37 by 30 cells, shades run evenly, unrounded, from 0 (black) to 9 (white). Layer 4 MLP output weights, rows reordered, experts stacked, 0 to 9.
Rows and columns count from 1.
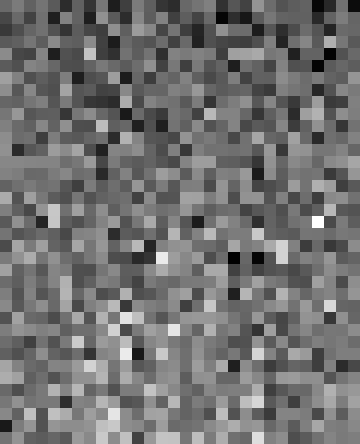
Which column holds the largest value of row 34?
22
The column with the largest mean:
15
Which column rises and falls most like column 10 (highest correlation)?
19
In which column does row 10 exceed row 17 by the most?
27
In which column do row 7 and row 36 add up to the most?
10
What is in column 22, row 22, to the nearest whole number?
0
